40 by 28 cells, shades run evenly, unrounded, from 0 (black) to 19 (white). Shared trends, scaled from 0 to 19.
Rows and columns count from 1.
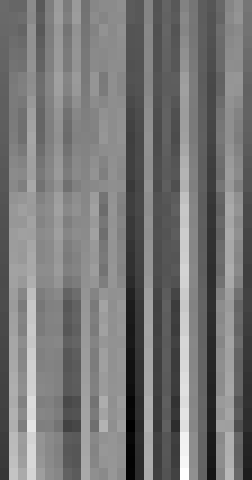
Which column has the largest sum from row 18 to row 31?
21
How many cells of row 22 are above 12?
3
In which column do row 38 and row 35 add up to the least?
15
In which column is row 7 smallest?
24
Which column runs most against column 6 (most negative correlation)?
19
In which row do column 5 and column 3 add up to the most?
40
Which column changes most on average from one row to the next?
12
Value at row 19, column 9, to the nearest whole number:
10
